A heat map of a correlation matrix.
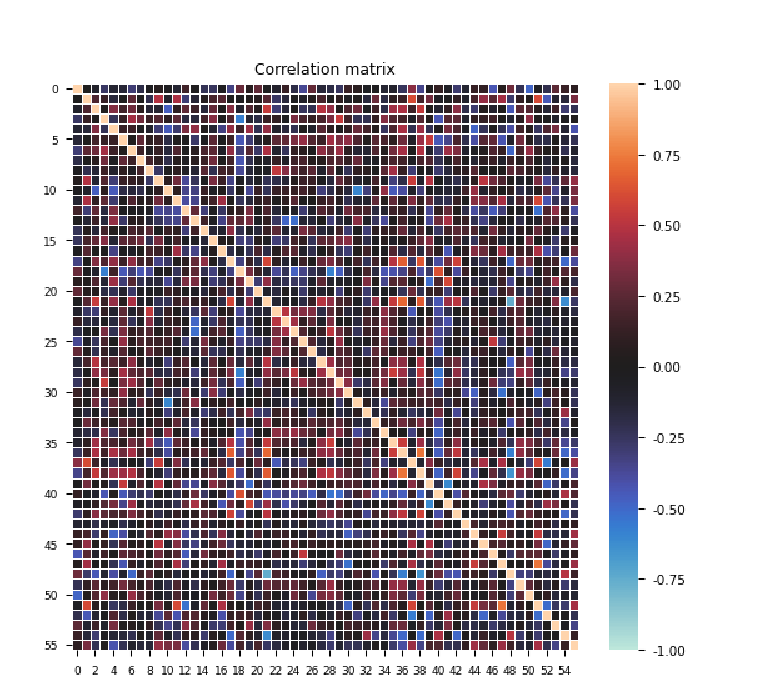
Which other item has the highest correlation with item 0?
37
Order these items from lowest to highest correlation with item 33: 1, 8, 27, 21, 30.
8, 30, 27, 1, 21
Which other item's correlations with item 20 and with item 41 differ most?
19
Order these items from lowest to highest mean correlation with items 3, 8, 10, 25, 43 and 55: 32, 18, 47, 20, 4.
4, 18, 32, 20, 47
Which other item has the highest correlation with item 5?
39
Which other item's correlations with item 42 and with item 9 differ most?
17
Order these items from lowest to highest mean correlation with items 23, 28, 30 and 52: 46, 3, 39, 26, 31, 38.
31, 46, 39, 26, 3, 38
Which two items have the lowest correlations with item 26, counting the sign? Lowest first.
40, 50
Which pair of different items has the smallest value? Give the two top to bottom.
21, 48
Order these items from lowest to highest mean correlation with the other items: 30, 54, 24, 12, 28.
54, 12, 30, 24, 28
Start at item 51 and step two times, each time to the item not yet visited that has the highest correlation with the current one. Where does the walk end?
44
